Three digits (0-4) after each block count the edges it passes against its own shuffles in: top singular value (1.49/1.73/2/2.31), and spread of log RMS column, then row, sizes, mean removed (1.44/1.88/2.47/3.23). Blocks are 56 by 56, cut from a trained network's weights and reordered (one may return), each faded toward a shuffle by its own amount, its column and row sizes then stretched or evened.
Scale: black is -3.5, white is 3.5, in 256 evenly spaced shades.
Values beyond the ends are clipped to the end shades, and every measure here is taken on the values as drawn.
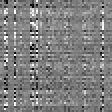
4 4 0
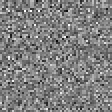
1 0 1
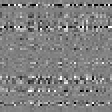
3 1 4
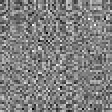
4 1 0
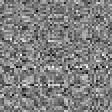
3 0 2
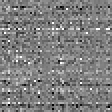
2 3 3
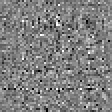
2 2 1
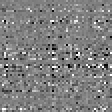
1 1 4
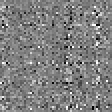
1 3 2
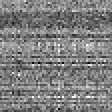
4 2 1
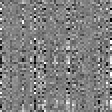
4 4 2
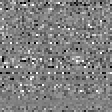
0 0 4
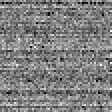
3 0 1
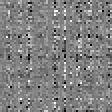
0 4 2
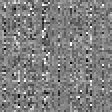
0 4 0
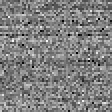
1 0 0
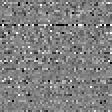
2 0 4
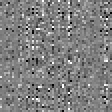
1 4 1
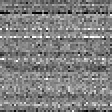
4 1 3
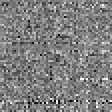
0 1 3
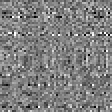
2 0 3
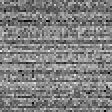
4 0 1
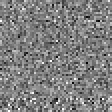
0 0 2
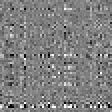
4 3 3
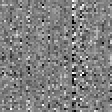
1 4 0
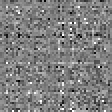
0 3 3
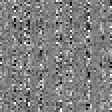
1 4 0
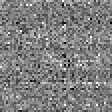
0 2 2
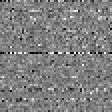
3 0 3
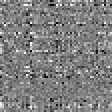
2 1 3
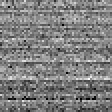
4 0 2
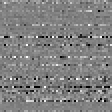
1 0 4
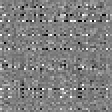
3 1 3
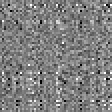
3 2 2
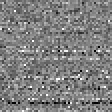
1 0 3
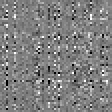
1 4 2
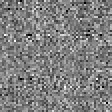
1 0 2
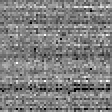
4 2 2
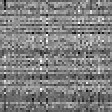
4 3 0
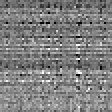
4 3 2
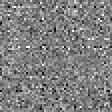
1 1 2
